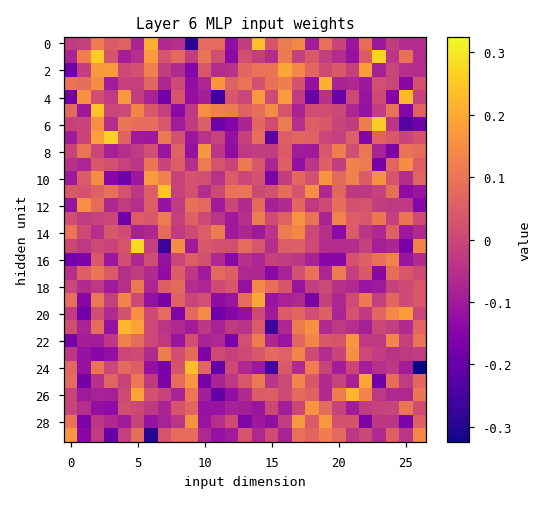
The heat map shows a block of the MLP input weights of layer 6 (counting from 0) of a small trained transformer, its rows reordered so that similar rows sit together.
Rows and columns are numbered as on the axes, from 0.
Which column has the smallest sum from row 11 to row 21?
15
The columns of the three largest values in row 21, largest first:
4, 5, 18
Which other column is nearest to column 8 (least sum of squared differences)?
13
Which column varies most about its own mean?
7
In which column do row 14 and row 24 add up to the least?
26
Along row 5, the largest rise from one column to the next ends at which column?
2
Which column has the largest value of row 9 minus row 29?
6
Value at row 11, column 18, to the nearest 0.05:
0.15
